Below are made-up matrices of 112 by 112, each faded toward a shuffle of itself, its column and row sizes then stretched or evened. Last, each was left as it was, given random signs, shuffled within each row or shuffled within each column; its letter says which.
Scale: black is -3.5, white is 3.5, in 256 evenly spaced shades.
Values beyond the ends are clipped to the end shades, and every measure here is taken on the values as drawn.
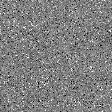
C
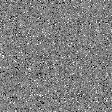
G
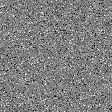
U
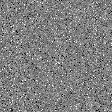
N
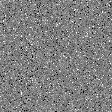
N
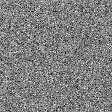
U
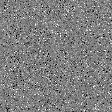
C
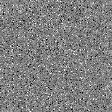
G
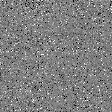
C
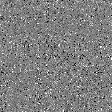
G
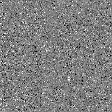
G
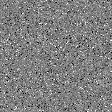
U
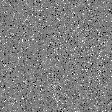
N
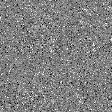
C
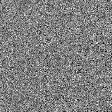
G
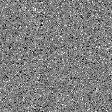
G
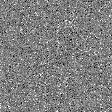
N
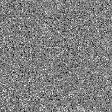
G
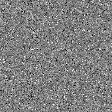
C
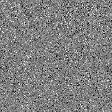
G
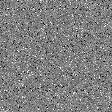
U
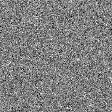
N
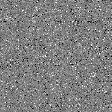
G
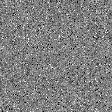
G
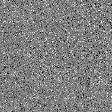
G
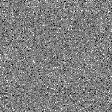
G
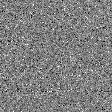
U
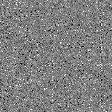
G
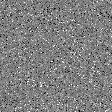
U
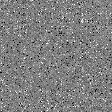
G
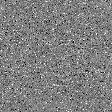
U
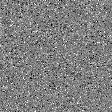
U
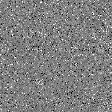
G
